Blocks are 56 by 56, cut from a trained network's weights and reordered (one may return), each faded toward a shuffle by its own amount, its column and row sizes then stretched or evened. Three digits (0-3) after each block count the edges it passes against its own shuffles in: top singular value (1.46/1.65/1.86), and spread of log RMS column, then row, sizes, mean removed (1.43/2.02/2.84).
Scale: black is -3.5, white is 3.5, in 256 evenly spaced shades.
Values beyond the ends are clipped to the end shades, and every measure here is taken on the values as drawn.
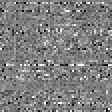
0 0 3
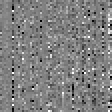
0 3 0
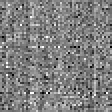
1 0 2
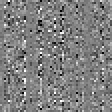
0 3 0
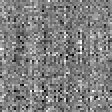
2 1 2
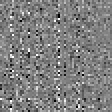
2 3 1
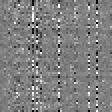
3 3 0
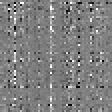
2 3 2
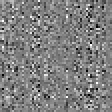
2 3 1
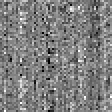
2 2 0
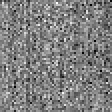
1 1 0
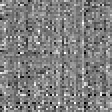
2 1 2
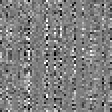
3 3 0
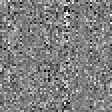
0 3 0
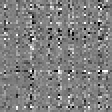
0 3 2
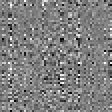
3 3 2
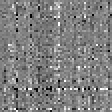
1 2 2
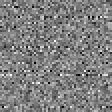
2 0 2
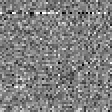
2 0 1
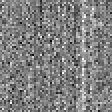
2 1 0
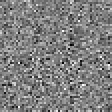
2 1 1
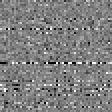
2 0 3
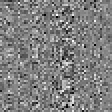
3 3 0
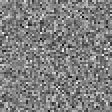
1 1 0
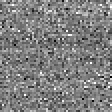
0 0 1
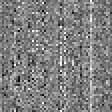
1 2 0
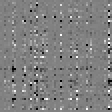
1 3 2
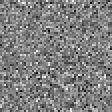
1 0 1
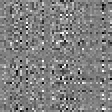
3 3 2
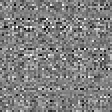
3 0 3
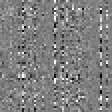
2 3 1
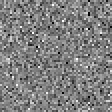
0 0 0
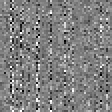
3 3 0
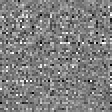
1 2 2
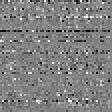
1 1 3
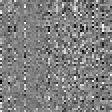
3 3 1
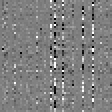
2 3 0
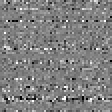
1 1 3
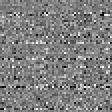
2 1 3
